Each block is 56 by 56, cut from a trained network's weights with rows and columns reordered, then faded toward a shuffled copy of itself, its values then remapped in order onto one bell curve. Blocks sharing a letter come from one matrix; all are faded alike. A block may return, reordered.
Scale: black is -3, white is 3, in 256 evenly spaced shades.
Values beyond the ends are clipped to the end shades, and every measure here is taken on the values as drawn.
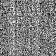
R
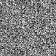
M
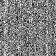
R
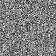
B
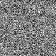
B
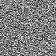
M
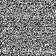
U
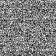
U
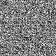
U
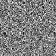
B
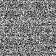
U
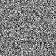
M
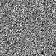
M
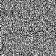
B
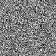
B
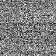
U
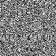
M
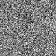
B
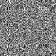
B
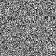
B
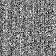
R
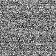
U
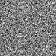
M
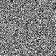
M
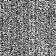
R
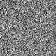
M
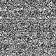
U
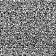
U
